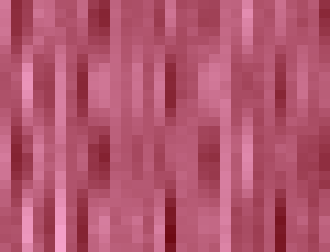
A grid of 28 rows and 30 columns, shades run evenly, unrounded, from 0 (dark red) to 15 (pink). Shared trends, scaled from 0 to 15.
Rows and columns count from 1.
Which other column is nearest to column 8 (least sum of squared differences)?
26
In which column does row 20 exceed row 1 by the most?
6
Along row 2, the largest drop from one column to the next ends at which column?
2
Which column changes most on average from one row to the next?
3
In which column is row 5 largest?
23
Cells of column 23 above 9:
15
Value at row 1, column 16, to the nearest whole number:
10
